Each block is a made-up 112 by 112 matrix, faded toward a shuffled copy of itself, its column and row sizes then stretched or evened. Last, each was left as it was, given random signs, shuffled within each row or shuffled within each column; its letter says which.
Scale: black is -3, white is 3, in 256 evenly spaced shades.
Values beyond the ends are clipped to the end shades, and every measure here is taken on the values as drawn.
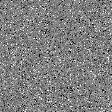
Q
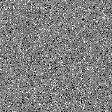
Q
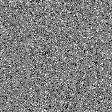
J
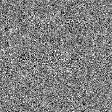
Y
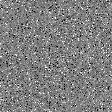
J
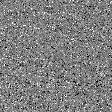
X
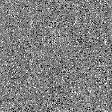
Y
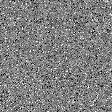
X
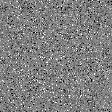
Q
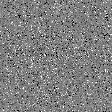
Q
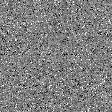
X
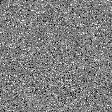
X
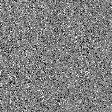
Q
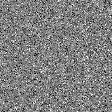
J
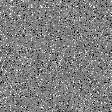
Q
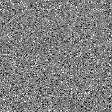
Y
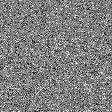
X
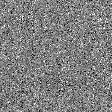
J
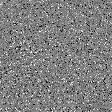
X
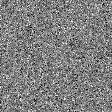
J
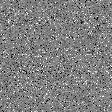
X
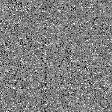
Y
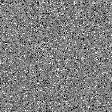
Q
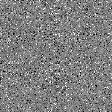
Y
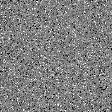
J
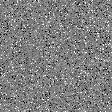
J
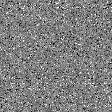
X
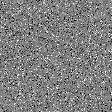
J
